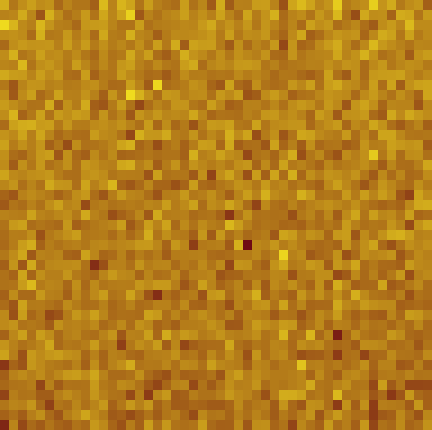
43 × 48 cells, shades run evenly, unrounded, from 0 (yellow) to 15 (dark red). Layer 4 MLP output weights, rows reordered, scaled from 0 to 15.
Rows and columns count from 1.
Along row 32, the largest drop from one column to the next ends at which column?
3
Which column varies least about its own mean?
9
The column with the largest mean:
28
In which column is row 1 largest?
32
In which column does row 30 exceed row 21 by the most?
18
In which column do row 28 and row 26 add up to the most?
39
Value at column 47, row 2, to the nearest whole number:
7
